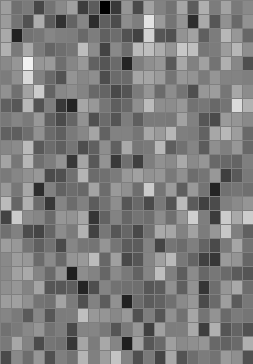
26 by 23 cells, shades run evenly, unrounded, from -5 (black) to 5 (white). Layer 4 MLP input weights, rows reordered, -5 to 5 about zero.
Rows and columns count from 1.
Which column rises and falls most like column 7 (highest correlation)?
21
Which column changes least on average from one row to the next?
10
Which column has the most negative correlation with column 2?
14
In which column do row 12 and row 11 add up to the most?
3
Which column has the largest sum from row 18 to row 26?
2
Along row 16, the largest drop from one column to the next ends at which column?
9
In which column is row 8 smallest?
7
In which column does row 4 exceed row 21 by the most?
8
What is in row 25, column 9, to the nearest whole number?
0
